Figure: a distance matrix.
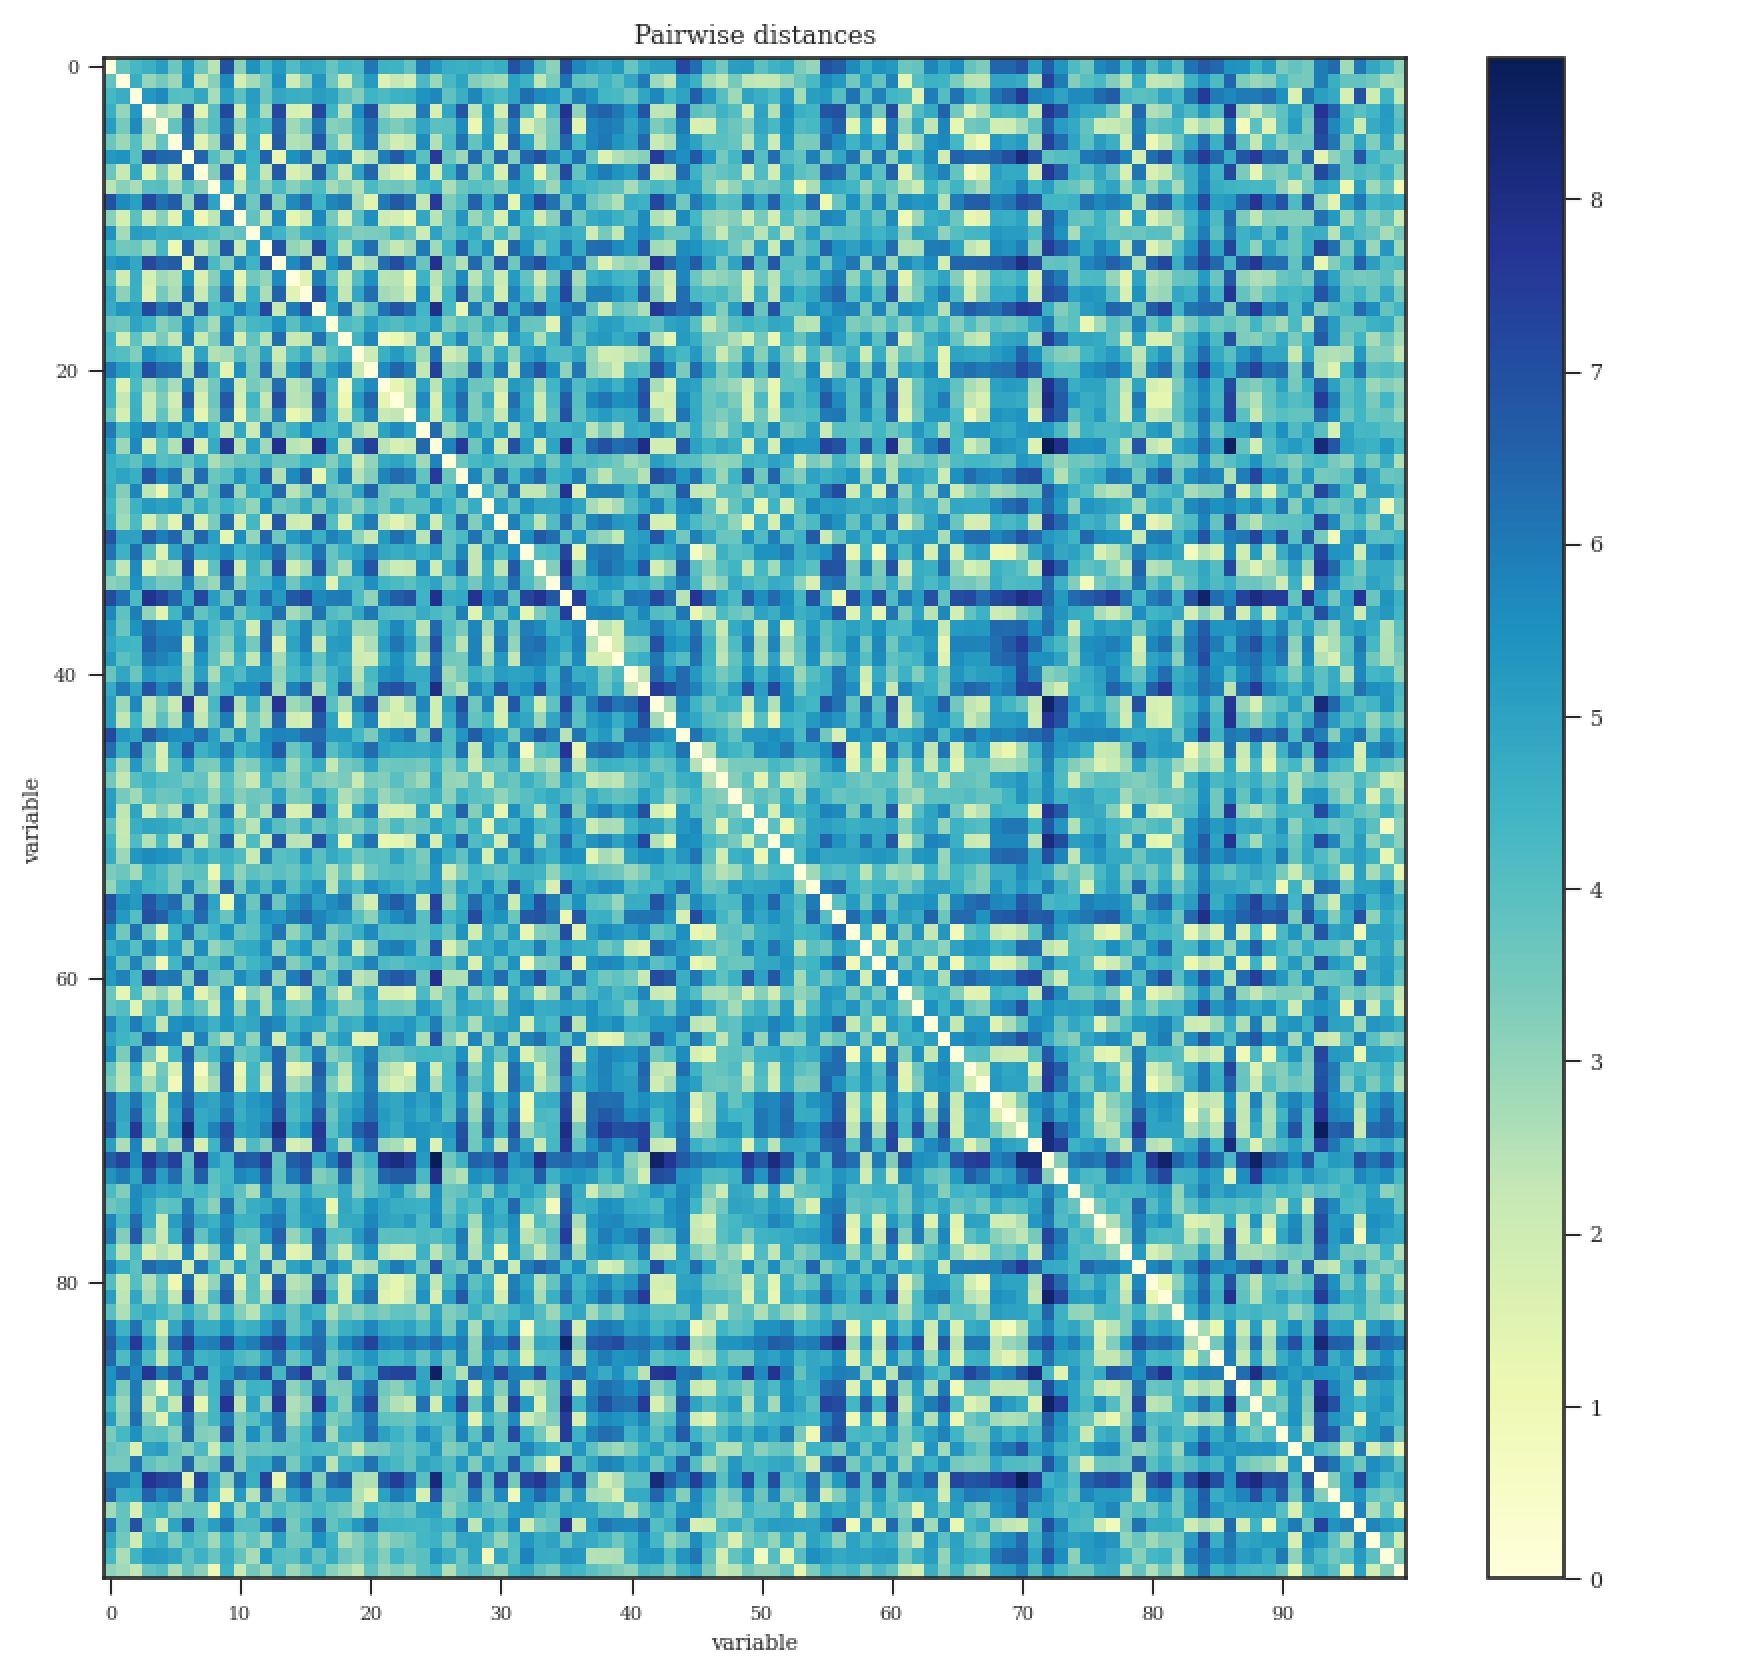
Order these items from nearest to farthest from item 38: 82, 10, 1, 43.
82, 1, 10, 43
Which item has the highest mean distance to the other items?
72
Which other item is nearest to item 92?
34
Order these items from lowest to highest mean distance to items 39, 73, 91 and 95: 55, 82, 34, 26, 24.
26, 82, 24, 55, 34
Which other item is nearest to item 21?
18
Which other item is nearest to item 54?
90
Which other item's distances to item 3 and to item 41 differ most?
25
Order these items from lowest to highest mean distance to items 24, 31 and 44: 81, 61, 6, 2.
6, 61, 2, 81
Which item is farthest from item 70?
93
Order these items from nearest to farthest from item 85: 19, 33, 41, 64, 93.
33, 19, 64, 41, 93
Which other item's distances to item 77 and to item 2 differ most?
96
